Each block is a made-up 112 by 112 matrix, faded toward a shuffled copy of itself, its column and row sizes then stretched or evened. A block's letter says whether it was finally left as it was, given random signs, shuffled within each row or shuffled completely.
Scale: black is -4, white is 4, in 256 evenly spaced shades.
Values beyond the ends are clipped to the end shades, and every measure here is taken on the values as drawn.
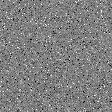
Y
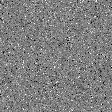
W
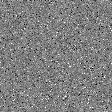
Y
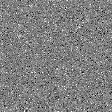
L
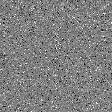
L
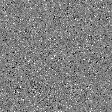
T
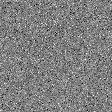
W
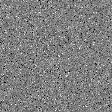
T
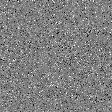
Y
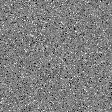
W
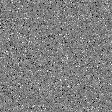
Y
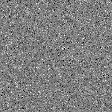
L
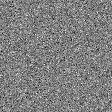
W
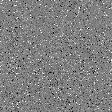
T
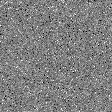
W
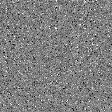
T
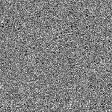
L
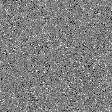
T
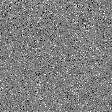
L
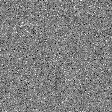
Y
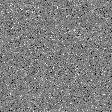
Y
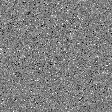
Y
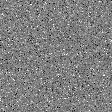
W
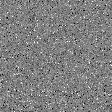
Y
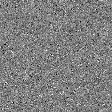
L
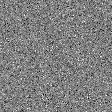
W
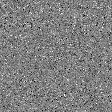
Y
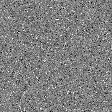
W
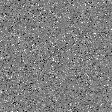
T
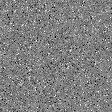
W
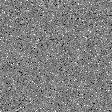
Y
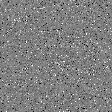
L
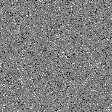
T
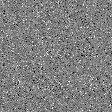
T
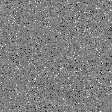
L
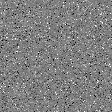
L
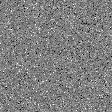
W
